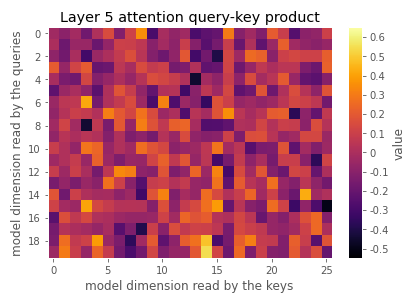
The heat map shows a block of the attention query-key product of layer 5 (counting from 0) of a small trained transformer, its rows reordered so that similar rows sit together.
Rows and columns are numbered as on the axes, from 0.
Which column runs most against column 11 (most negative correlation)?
3
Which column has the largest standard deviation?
14
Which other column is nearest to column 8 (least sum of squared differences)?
21
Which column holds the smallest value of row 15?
25
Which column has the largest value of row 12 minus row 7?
22
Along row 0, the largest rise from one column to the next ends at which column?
16
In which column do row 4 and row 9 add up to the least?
13
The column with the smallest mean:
24
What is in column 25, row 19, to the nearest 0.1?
-0.2
